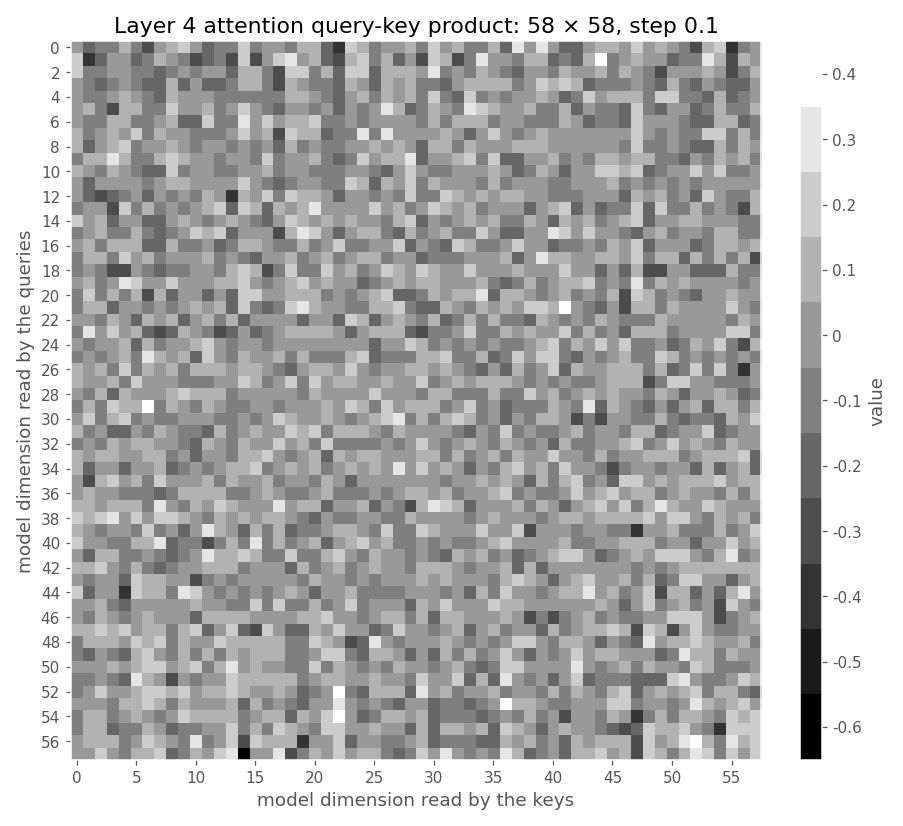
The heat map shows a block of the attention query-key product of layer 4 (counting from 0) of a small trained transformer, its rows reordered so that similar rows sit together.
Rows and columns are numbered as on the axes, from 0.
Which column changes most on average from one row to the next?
49
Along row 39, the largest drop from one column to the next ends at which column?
38
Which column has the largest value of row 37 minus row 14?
7
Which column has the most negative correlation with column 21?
24
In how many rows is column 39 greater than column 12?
21
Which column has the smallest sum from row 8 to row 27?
48
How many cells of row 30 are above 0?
18
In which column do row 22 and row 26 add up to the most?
23
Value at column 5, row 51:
0.3
